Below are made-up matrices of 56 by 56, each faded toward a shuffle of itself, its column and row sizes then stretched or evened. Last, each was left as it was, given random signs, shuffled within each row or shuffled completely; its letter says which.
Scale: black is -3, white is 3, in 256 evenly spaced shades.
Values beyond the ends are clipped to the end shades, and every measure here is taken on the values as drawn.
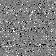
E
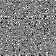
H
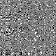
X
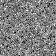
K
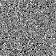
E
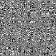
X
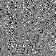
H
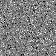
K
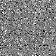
H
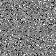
E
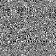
X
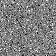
K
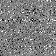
E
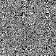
H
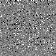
H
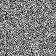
K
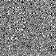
H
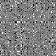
X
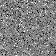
K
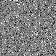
K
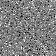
K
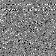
E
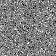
K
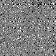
X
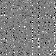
H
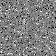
K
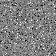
K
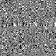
X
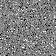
K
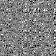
X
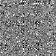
H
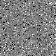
H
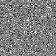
X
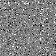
H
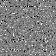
E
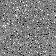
K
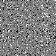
H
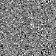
X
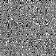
H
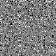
H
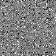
H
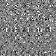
X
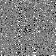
H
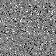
E
